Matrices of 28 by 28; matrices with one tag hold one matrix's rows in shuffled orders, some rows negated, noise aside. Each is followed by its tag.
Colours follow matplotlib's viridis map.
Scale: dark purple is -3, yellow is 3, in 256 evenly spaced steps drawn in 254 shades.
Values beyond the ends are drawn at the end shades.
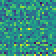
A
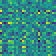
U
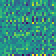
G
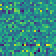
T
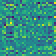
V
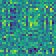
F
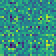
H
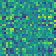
V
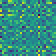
U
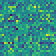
H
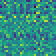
A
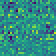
H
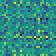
A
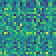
A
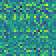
A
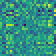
V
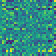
V
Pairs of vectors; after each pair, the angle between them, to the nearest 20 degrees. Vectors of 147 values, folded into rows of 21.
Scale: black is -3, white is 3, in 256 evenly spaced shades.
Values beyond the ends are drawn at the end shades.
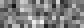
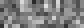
40 degrees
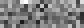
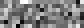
40 degrees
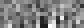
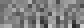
40 degrees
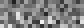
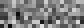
160 degrees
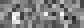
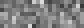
60 degrees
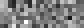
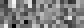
160 degrees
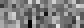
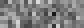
60 degrees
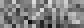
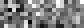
60 degrees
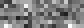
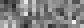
60 degrees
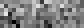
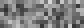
100 degrees
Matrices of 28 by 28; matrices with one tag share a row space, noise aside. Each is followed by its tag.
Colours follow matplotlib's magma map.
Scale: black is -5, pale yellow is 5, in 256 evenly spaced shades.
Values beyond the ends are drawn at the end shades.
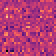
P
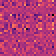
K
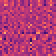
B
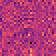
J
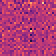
J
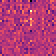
J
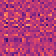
P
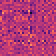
J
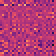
K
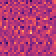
B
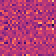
K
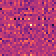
J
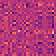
K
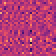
B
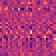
B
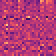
P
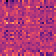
P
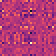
J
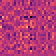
J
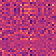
J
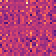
B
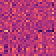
K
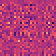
J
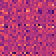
K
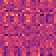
P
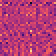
B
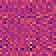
B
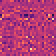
J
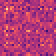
P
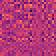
J
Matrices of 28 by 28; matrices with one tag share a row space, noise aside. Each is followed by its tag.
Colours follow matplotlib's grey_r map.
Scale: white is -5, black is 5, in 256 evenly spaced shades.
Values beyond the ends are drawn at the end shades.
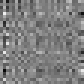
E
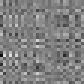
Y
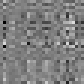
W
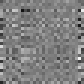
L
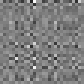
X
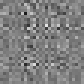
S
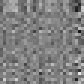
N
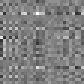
Y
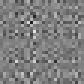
X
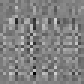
X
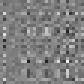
W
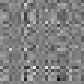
S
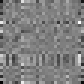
L
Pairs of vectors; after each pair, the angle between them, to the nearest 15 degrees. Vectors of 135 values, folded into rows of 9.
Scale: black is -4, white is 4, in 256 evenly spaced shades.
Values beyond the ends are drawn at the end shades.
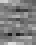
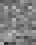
120 degrees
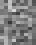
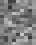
135 degrees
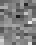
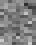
45 degrees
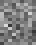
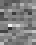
120 degrees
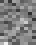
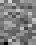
150 degrees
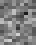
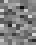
105 degrees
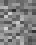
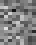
15 degrees
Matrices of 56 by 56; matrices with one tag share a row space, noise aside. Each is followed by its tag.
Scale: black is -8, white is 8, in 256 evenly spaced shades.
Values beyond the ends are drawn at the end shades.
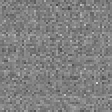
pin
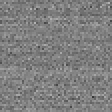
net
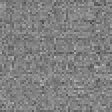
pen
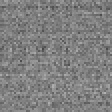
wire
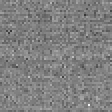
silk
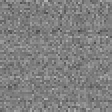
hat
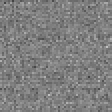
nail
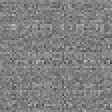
silk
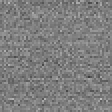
hat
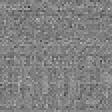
hat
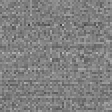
silk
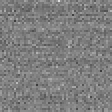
nail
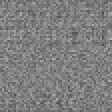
pin
